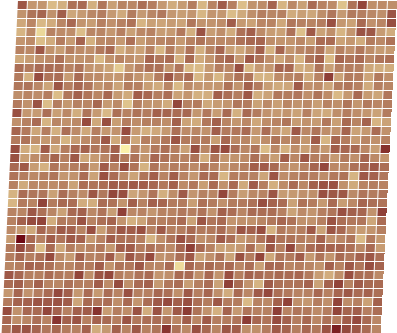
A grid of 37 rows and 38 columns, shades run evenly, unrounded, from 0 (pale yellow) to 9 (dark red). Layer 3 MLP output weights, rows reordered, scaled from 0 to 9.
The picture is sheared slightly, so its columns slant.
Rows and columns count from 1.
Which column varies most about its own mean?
19
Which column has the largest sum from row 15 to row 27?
33
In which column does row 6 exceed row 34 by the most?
25
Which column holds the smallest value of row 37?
10
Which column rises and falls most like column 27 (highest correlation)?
2
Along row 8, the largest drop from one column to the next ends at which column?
24
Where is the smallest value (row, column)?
17, 12
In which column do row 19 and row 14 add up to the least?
4
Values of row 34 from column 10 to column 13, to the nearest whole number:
5 5 4 5
